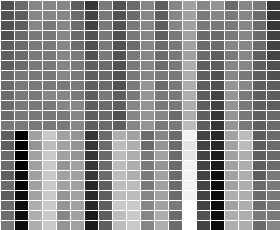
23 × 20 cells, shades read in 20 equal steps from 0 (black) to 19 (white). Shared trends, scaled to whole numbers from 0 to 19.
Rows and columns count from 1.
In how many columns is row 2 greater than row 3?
2
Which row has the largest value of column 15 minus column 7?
1
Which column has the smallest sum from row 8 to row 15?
16
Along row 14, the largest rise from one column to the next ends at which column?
3
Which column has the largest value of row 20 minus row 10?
9
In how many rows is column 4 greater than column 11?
10
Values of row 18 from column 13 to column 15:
8 18 5
